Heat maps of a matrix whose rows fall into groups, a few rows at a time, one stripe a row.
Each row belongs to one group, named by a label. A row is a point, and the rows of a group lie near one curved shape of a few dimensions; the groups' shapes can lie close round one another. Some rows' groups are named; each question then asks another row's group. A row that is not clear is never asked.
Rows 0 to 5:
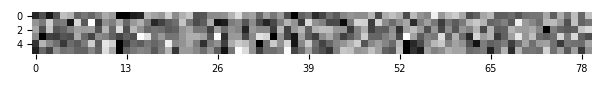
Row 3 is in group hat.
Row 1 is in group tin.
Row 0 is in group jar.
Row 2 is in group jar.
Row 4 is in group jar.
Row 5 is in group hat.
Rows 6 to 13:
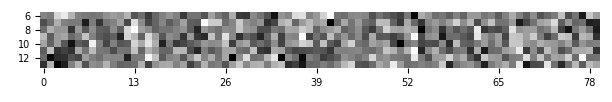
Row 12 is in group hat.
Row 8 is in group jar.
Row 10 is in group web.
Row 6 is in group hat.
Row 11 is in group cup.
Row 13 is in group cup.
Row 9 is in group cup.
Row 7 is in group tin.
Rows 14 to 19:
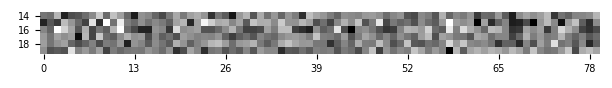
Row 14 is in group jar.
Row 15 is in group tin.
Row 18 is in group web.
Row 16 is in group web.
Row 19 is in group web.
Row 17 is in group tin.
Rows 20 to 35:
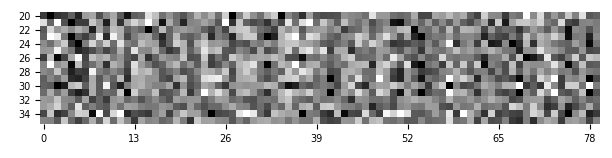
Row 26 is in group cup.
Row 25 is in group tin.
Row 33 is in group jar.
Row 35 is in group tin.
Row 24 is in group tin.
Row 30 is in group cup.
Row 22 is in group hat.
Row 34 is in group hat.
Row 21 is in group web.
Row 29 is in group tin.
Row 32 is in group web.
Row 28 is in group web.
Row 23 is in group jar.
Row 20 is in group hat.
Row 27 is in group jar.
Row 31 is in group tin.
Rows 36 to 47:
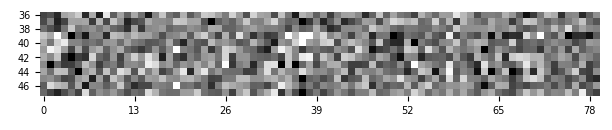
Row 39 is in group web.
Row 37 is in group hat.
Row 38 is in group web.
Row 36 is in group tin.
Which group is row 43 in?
hat
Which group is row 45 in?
hat
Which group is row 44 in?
tin
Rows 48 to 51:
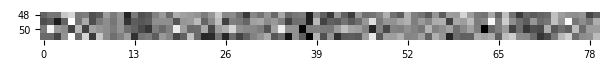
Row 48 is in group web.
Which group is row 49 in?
web
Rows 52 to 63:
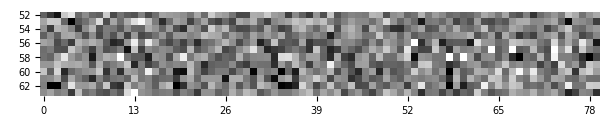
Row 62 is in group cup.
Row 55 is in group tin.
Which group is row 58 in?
web
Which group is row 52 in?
tin
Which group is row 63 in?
jar
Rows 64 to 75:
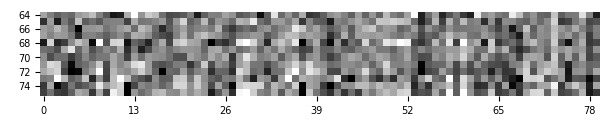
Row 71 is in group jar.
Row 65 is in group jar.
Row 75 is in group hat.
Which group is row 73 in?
web
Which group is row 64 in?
cup
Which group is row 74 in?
jar
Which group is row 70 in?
hat
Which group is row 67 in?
tin
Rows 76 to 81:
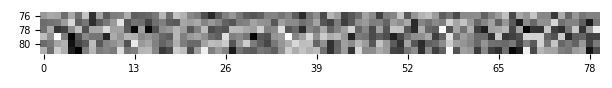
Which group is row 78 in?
cup
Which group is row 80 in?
web
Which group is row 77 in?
web
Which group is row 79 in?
web
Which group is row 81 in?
tin
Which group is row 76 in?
hat
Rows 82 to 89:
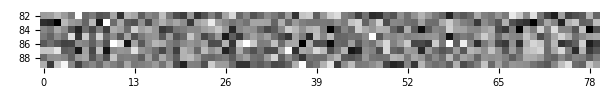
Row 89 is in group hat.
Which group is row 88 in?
hat
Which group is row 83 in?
tin
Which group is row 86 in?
hat
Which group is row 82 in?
jar
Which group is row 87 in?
tin
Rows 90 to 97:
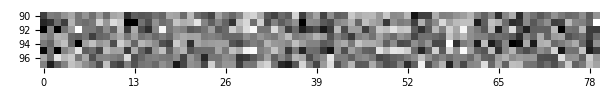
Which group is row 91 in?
jar
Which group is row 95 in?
jar
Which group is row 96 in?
hat
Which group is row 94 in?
tin
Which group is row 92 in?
jar
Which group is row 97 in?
cup
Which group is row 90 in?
hat
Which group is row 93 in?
web
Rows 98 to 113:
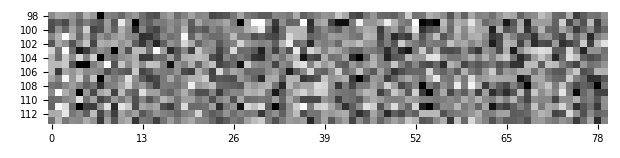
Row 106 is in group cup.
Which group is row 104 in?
web
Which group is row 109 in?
jar
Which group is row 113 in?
hat
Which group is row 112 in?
web
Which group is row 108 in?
web
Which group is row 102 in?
cup
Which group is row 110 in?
web
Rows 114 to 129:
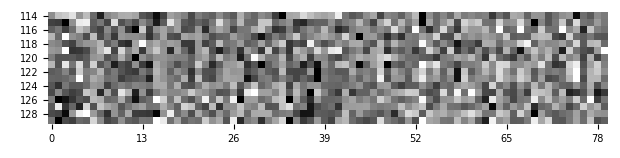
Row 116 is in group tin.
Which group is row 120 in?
hat
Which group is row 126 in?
hat
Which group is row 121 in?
web
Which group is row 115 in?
tin
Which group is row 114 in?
hat
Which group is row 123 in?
web
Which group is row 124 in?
hat
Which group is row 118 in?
cup
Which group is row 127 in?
cup
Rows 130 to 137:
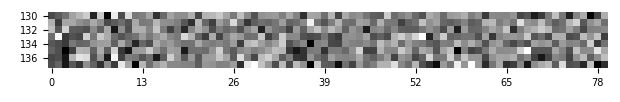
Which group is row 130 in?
tin
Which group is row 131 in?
cup
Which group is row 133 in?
cup
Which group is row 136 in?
tin
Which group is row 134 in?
hat
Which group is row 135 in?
cup
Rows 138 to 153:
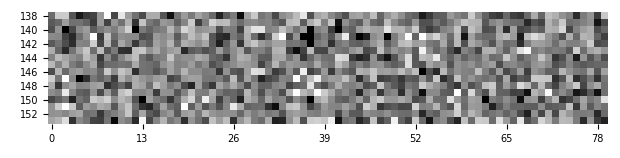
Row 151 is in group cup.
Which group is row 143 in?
cup
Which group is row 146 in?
hat
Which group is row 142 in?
hat
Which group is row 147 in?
web
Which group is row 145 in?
hat
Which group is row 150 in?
jar
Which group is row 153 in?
tin
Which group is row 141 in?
hat
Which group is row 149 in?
web
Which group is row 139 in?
tin
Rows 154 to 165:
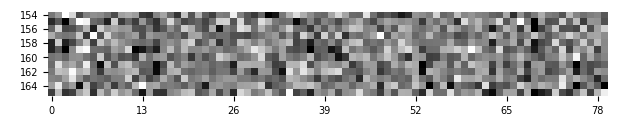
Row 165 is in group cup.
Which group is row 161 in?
hat
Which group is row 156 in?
cup
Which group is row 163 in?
web
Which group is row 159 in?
jar
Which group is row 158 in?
cup
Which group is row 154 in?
cup
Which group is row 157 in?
tin
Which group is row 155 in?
tin
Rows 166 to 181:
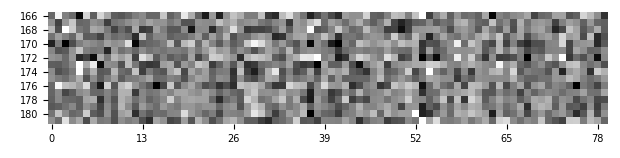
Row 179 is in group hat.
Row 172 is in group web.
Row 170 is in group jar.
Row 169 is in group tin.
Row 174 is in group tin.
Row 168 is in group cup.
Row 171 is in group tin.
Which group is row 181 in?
web
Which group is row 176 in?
hat
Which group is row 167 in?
hat
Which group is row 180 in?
jar
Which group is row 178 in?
hat
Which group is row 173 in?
web
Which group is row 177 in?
jar
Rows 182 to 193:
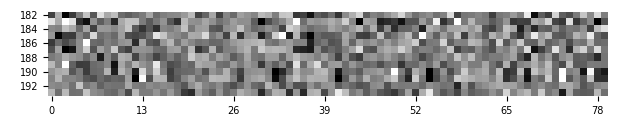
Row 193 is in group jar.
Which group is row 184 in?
cup
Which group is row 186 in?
jar
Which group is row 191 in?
tin
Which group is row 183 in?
web
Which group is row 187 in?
cup
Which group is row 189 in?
web
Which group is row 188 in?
web
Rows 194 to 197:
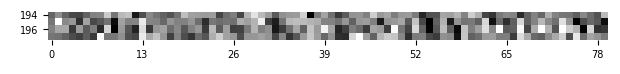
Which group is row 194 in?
jar
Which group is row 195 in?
jar
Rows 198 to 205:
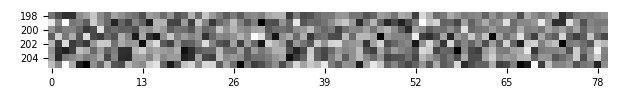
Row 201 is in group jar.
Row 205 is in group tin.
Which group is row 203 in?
cup
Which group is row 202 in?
jar
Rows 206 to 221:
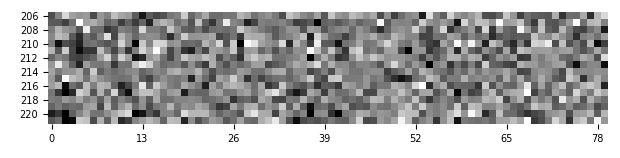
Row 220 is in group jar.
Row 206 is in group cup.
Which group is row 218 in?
tin
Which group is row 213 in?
jar
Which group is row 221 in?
cup
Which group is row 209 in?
jar
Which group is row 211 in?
web
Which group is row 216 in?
cup
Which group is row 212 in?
jar
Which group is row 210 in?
hat
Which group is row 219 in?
hat
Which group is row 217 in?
cup
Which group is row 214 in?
hat
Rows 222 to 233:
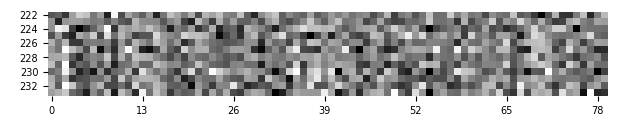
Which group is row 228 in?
jar
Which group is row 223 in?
cup
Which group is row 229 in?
web
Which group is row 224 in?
jar
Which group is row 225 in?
hat
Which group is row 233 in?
tin
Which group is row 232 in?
cup
